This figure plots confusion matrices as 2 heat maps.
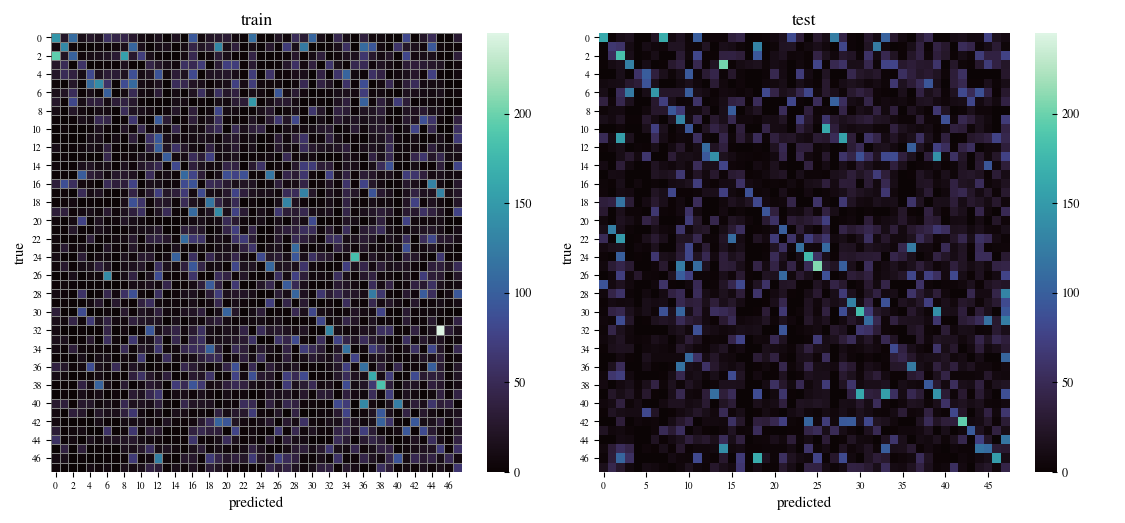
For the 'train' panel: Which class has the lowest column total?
46
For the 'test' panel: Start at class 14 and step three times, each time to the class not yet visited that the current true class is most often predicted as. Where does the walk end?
47
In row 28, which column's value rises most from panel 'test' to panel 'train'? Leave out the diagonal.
37
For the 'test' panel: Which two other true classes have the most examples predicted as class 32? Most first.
1, 15
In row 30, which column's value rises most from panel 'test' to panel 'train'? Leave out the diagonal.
20
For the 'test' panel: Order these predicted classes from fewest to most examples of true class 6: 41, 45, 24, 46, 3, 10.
46, 41, 45, 24, 10, 3
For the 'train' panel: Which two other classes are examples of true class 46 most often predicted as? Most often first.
12, 40
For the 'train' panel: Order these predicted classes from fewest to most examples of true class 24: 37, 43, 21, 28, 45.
43, 37, 21, 45, 28
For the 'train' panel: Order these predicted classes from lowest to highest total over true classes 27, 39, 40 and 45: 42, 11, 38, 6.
6, 38, 42, 11
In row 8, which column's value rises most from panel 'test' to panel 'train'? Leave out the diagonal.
19
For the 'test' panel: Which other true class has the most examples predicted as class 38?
5
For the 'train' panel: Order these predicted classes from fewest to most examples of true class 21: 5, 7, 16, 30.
7, 5, 16, 30
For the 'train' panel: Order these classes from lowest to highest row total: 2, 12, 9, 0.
12, 9, 2, 0
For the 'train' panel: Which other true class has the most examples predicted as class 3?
15
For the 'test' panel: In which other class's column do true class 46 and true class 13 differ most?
18
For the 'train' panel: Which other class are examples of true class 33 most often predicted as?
28
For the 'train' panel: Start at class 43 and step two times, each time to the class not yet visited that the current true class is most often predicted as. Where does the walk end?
38
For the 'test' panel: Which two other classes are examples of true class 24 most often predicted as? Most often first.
2, 10
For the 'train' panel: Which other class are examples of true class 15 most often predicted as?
25
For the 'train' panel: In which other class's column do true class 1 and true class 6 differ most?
29
